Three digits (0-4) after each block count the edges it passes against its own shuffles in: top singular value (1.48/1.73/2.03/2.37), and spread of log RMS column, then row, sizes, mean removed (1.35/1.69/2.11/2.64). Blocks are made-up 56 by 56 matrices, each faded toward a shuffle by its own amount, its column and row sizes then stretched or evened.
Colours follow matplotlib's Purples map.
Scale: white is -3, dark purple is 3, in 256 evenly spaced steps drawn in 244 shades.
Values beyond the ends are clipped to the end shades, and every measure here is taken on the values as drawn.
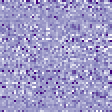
2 1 4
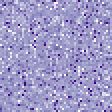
0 0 0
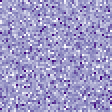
0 1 0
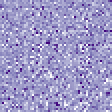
2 2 1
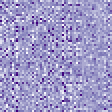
3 4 0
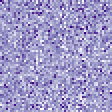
0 2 0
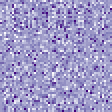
3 1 1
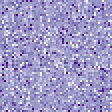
1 1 0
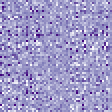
1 4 3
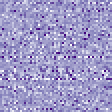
1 0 4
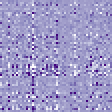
3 4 4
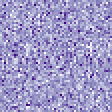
2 1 1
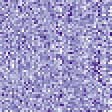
2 3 0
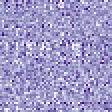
2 1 3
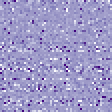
0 2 4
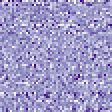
1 0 4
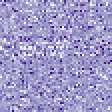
2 1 3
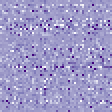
0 2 4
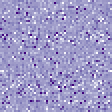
0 0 3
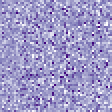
0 3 0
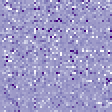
0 2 3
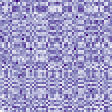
4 1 2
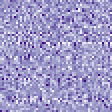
3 1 3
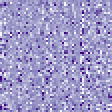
2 4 2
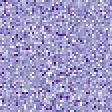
1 1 0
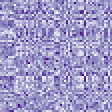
4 2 2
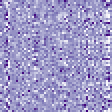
3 4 0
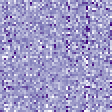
0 4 3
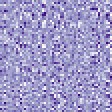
4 4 1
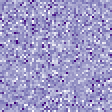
0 2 1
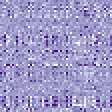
4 3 4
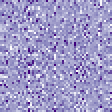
3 3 0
